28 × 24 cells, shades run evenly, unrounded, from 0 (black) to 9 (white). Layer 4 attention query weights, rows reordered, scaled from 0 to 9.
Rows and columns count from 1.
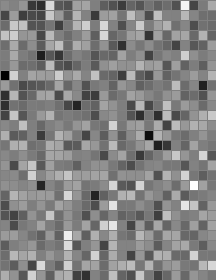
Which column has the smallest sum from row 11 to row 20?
5
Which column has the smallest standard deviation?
24
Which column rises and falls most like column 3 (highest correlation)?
10
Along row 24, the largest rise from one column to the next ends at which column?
8
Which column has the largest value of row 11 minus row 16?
16
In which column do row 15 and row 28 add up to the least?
18
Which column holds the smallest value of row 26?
15
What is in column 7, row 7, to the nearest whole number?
3
